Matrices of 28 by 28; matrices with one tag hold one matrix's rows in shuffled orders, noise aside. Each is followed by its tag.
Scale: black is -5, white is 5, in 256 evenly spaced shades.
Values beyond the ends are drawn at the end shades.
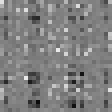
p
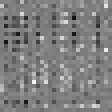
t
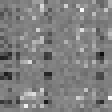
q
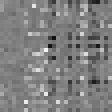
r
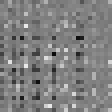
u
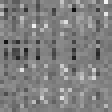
t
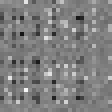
u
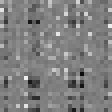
p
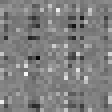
p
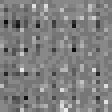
t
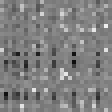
t
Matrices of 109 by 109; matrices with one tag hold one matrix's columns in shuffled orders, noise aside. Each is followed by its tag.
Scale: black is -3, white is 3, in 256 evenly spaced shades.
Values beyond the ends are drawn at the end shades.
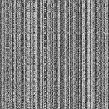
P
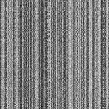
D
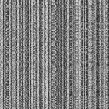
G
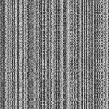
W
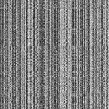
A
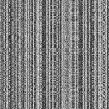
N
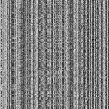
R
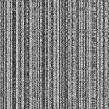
D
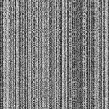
D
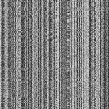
D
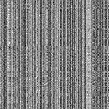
A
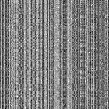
R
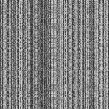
R
